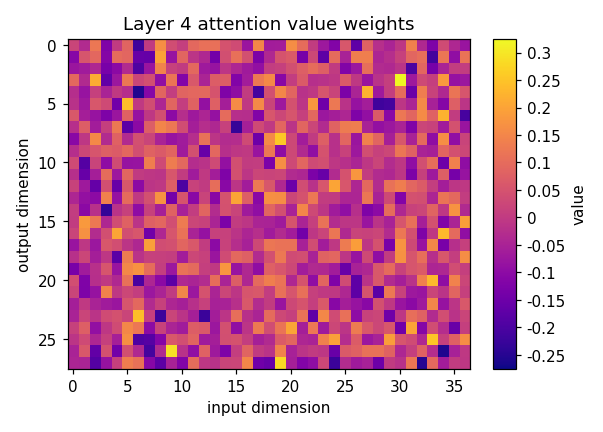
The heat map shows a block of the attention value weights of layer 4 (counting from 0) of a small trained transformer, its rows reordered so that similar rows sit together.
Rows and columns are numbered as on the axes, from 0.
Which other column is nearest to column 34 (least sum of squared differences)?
14
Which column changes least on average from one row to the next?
16
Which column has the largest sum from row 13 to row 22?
5
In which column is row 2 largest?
8
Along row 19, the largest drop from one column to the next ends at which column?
15
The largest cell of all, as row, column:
3, 30
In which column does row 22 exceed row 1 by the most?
33
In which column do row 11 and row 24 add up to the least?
35
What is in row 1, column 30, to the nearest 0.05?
0
